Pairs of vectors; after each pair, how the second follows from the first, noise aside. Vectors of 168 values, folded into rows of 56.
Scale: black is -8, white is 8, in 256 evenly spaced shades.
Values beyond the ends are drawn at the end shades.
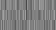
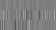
partly zeroed.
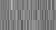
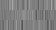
partly zeroed.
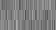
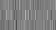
negated, partly zeroed.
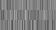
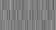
wrapped around, shrunk.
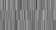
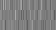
negated, partly zeroed.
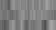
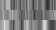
negated, scaled up.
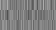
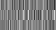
wrapped around, negated, scaled up.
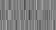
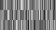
wrapped around, negated, scaled up.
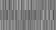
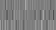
partly zeroed.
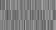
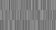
wrapped around, shrunk.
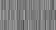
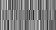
wrapped around, negated, scaled up.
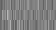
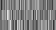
scaled up.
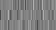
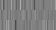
wrapped around, partly zeroed.
